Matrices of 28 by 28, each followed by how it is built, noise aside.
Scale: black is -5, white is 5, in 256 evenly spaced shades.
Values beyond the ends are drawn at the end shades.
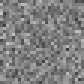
noise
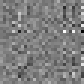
low rank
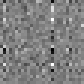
low rank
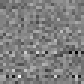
uneven rows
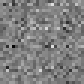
uneven rows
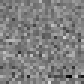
uneven rows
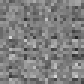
low rank
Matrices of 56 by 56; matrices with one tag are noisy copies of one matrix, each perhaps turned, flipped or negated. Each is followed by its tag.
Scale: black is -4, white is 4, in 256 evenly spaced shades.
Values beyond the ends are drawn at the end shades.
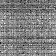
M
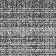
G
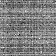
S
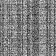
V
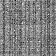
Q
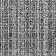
S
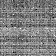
G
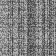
G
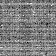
Q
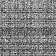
G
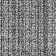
S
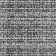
S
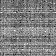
G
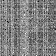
G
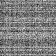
V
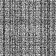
Q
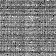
Q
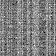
V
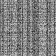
V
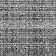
G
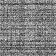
Q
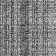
G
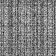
S
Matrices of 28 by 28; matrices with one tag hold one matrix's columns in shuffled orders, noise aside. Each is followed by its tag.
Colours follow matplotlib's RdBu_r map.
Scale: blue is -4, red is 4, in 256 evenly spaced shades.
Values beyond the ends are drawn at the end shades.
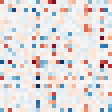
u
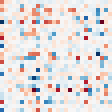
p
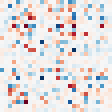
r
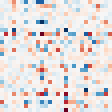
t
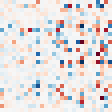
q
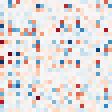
q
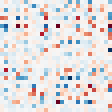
r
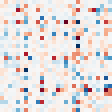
p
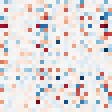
r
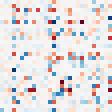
p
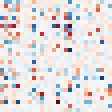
r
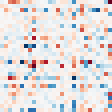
u
